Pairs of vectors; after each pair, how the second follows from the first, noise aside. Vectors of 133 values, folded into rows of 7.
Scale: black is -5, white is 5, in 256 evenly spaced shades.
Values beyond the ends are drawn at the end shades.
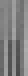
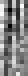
reversed, scaled up.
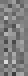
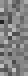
wrapped around, negated.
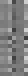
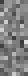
shuffled.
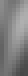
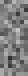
shuffled.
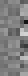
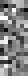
wrapped around, scaled up.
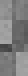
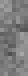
reversed, shrunk.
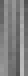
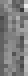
wrapped around.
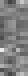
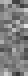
reversed.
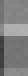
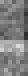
reversed.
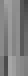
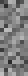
shuffled.
